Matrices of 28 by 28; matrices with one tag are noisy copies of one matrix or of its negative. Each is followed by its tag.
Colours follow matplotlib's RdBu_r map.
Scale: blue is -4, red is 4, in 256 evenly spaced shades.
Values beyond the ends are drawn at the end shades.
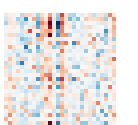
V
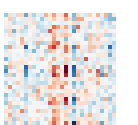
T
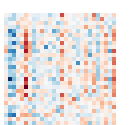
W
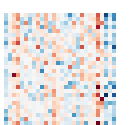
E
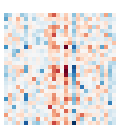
T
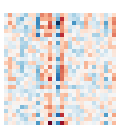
V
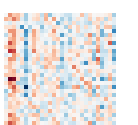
W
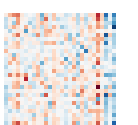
E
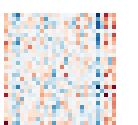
E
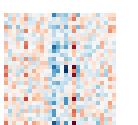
T
